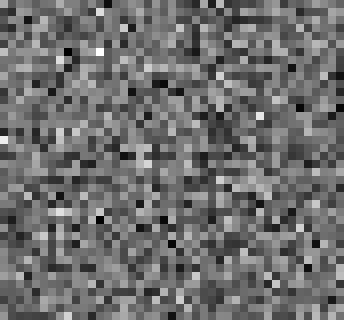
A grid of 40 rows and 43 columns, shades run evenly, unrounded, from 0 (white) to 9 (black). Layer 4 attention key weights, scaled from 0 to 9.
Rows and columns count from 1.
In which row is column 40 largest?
31
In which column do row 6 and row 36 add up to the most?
34
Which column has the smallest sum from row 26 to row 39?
8
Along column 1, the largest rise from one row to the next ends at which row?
19
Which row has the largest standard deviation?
7
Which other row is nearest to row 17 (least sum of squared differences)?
32
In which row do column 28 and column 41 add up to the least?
10
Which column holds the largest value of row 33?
28
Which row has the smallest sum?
9
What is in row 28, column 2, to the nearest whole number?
8
